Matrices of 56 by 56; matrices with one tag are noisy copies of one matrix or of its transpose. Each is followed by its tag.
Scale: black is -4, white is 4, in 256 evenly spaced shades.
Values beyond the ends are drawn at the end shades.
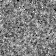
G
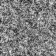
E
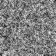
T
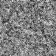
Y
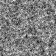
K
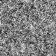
Y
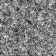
E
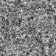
K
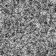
G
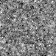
Y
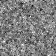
Y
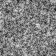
G
